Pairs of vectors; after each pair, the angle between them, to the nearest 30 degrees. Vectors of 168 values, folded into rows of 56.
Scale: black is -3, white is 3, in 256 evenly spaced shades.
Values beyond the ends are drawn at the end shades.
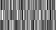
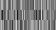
120 degrees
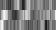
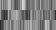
150 degrees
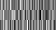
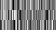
60 degrees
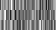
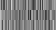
60 degrees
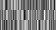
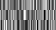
150 degrees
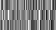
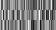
30 degrees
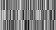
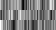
60 degrees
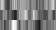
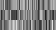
60 degrees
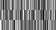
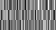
120 degrees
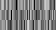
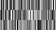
120 degrees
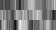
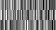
90 degrees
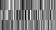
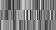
150 degrees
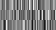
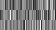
120 degrees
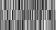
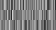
150 degrees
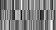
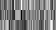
30 degrees
